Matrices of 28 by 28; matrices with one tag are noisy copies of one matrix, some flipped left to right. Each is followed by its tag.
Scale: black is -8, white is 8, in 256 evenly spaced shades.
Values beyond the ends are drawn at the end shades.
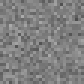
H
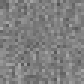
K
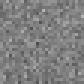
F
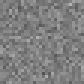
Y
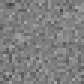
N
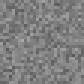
N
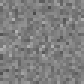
H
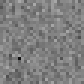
F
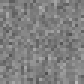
K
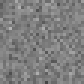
F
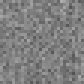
F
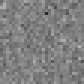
N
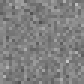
F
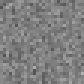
F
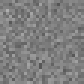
N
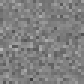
H
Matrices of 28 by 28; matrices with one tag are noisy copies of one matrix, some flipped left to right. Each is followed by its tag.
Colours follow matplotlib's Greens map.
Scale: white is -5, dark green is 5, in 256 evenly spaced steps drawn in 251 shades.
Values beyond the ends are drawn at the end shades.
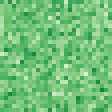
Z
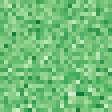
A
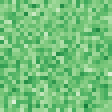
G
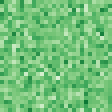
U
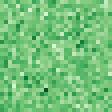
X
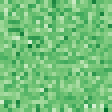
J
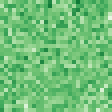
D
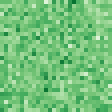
Z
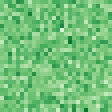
J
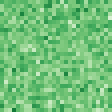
D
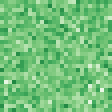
D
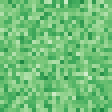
Z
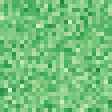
D
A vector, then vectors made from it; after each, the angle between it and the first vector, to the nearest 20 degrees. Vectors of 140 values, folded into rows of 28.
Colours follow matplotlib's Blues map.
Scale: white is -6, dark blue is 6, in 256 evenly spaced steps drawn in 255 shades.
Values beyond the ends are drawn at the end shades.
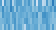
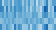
60 degrees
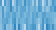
40 degrees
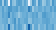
60 degrees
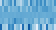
100 degrees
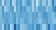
40 degrees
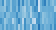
120 degrees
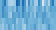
60 degrees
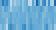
120 degrees
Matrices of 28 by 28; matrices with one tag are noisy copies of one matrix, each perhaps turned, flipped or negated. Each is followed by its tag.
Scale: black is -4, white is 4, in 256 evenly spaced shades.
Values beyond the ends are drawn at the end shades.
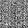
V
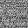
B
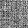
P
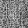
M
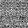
B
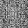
M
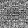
M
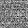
V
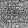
M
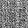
B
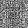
M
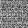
V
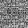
M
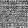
P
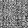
B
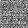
V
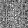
M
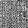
P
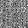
B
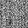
B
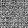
P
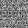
V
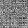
P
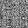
B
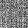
P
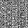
V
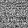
B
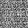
V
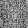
M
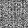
V
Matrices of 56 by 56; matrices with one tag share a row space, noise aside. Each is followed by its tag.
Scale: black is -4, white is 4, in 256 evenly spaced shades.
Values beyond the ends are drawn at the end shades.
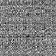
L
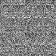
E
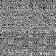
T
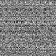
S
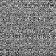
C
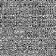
T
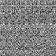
S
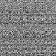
L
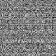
L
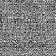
T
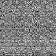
S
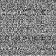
L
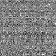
L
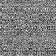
T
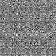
S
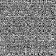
E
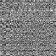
C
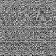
S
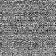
T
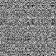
E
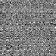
C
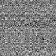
S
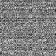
T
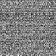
C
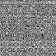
L
